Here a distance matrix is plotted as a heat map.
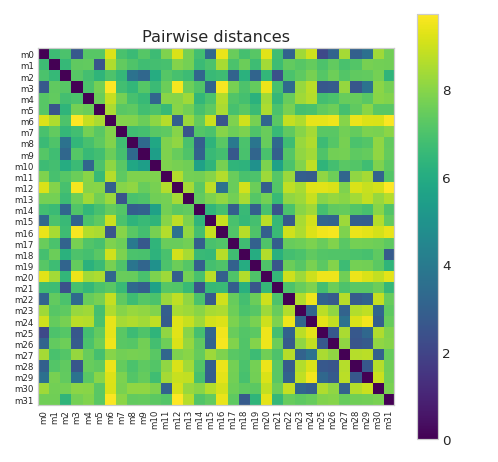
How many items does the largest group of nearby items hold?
8
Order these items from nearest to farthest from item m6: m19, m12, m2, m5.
m12, m2, m19, m5
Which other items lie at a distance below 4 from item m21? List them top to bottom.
m2, m8, m9, m14, m17, m19
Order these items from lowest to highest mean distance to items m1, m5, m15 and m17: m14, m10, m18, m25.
m14, m25, m10, m18
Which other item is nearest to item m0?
m25
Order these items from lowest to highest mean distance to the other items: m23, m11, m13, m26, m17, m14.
m14, m17, m26, m11, m23, m13
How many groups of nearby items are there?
8
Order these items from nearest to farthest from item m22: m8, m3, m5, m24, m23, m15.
m15, m3, m8, m5, m23, m24
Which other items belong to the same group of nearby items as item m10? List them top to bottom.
m4
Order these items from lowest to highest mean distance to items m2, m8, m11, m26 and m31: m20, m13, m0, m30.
m0, m30, m13, m20
